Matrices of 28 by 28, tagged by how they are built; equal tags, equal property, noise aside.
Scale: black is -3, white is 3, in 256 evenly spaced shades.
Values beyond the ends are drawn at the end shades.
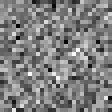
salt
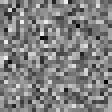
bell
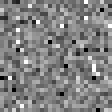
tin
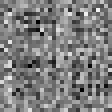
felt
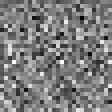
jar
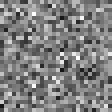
bell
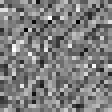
salt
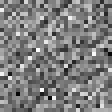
salt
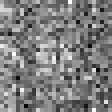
felt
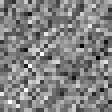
salt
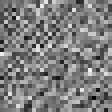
salt
